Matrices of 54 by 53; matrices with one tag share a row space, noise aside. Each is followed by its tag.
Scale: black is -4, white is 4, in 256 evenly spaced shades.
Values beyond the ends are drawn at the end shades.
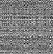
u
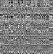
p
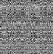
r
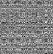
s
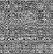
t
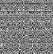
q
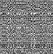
r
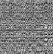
s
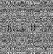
r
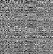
t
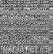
p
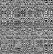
s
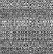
u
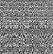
q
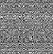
q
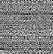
u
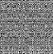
q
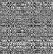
r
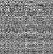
t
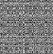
q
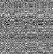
t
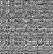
t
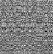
s
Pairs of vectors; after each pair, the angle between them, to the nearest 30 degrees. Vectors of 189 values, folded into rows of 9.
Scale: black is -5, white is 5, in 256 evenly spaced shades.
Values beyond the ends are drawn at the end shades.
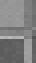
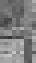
150 degrees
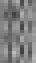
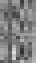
30 degrees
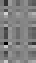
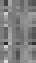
30 degrees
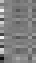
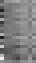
150 degrees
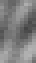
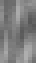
30 degrees
